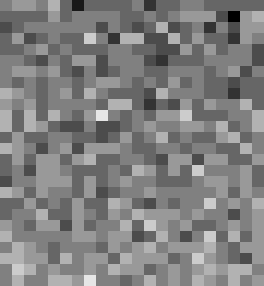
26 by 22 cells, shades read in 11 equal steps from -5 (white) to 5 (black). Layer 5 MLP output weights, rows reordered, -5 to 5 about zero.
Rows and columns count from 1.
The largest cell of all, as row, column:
2, 20
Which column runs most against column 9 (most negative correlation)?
19
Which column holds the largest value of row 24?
21
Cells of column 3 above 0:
8
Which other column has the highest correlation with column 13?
4
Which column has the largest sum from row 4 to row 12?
13
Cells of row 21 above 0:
6
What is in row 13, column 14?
-2
